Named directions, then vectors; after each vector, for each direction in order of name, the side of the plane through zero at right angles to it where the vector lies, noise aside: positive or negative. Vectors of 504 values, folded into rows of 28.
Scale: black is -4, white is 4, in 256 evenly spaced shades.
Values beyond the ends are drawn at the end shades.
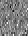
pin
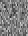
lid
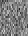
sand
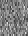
negative, positive, positive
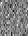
positive, positive, negative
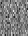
negative, negative, positive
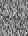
negative, positive, positive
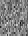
negative, positive, negative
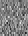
positive, negative, negative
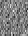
negative, negative, positive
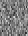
positive, negative, negative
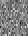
negative, positive, negative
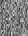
negative, negative, positive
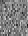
positive, negative, positive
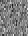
positive, positive, positive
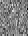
negative, negative, negative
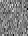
negative, negative, negative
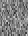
positive, negative, negative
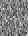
positive, negative, negative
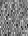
positive, negative, positive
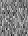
positive, negative, negative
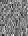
positive, positive, positive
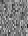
positive, negative, positive
